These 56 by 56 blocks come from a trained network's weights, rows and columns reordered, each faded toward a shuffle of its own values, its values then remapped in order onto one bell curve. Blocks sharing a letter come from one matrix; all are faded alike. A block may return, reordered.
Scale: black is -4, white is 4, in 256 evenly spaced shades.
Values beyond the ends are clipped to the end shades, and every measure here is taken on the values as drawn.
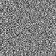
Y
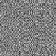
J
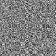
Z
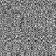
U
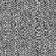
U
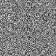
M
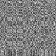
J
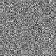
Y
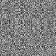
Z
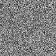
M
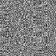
U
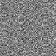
Y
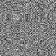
Y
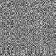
Z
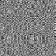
U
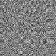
U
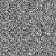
Z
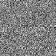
M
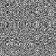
Z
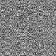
Y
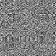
Z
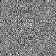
Y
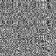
Z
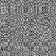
J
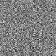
M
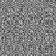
J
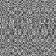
J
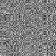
J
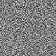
U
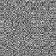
Y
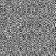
U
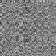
J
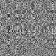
Z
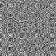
J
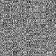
Z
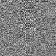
Z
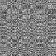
J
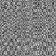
J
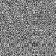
Y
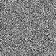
M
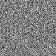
Z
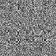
M
